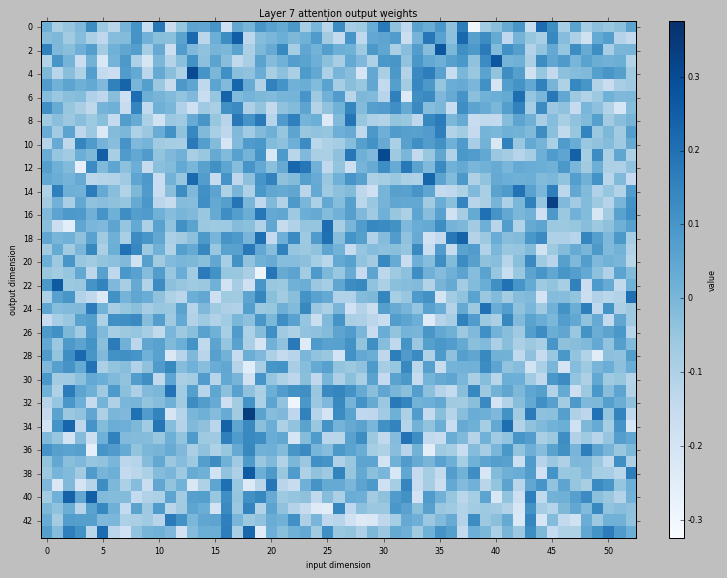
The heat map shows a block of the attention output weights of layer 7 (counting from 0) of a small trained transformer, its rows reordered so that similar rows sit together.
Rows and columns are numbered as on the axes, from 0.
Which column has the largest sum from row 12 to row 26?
43
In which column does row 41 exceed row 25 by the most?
34
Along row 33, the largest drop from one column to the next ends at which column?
11
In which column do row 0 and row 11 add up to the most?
30
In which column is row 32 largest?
31
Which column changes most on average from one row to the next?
19
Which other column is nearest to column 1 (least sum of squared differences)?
40
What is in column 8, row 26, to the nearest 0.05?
-0.05
